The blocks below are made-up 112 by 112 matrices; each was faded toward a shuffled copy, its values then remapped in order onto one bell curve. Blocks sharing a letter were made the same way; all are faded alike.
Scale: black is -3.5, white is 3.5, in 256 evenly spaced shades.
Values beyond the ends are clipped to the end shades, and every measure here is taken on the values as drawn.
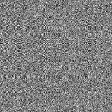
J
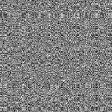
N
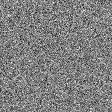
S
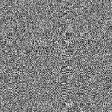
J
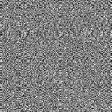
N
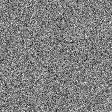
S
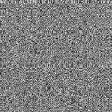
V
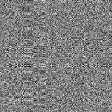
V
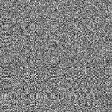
J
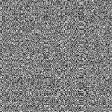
V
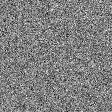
S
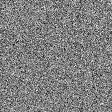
S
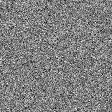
S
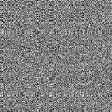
N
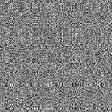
J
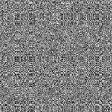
N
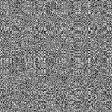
N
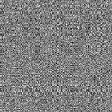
N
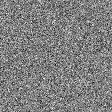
S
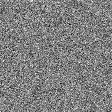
S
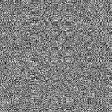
V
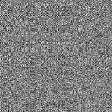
V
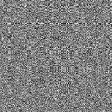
V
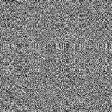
J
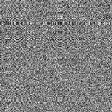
J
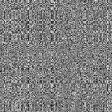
N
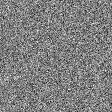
S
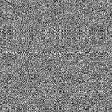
V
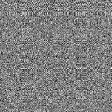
J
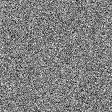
S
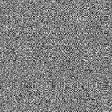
J
